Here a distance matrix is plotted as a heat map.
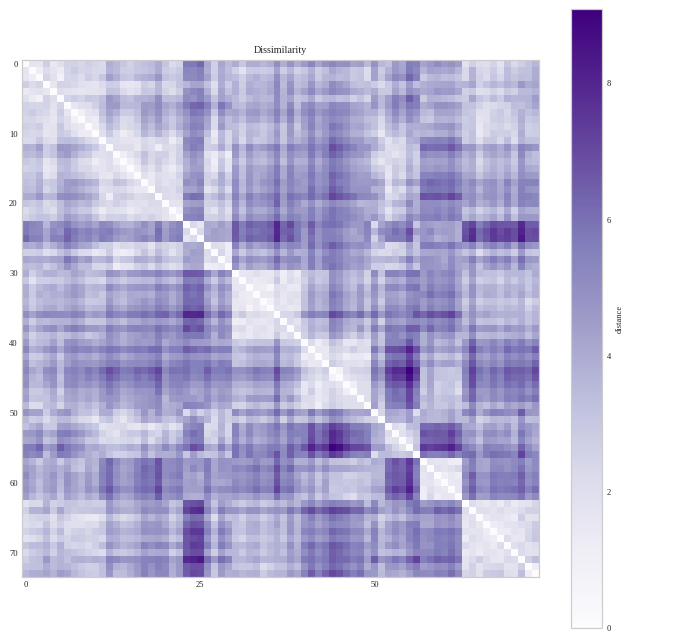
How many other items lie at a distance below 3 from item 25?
3
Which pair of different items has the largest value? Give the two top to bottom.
44, 55
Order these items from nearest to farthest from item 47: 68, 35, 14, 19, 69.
35, 14, 68, 69, 19
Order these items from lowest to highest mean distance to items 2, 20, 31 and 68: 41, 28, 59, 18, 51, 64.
51, 18, 64, 28, 41, 59
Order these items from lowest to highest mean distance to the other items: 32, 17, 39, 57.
39, 32, 17, 57
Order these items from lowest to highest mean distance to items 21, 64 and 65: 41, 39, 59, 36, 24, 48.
39, 36, 48, 59, 41, 24
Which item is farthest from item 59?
55
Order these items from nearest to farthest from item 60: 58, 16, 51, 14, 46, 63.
58, 46, 51, 14, 63, 16
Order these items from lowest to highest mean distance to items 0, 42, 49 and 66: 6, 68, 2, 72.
2, 68, 6, 72
